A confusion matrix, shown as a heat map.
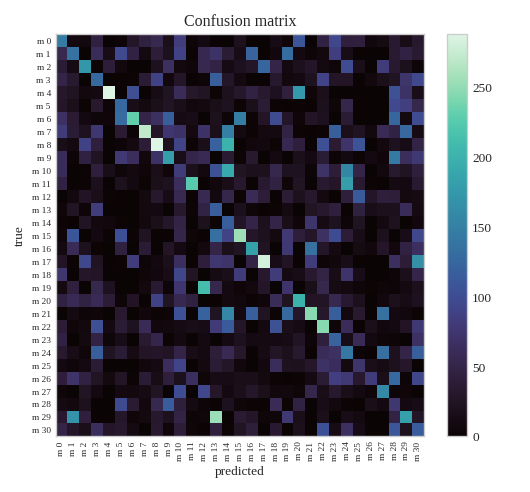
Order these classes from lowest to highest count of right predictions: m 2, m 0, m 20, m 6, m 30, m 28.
m 28, m 30, m 0, m 2, m 20, m 6
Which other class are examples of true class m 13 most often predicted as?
m 3
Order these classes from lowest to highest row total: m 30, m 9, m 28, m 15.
m 28, m 30, m 9, m 15
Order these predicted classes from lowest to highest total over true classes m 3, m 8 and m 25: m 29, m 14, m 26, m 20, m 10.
m 26, m 20, m 29, m 10, m 14
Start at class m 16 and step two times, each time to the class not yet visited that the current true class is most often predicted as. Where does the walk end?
m 14
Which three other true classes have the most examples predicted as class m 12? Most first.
m 19, m 21, m 27
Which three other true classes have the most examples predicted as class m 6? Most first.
m 4, m 17, m 9
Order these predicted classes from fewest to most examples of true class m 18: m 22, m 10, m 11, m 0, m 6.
m 6, m 11, m 22, m 0, m 10
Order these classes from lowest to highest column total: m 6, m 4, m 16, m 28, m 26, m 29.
m 26, m 4, m 6, m 16, m 29, m 28
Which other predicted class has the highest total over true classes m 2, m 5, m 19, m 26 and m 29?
m 13
